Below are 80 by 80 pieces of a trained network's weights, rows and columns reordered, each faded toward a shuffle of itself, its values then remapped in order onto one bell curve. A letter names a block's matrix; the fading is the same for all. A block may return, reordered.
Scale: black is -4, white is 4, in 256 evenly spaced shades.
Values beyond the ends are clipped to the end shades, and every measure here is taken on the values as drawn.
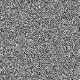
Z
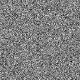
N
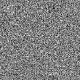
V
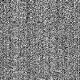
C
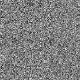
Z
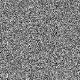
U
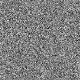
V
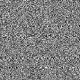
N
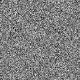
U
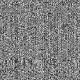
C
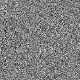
Z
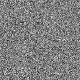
V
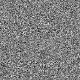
V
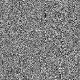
Z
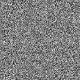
Z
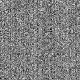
C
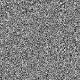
Z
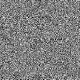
N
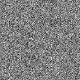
U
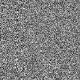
U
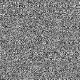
N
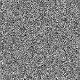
U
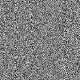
Z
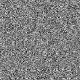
N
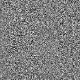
Z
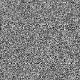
N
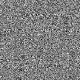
N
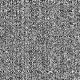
C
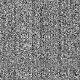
C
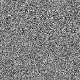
N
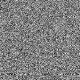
V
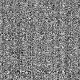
C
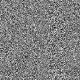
U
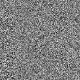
Z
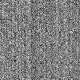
C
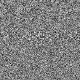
V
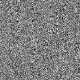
U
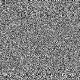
V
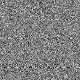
V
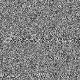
N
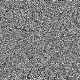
N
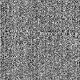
C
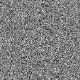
U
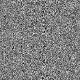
Z
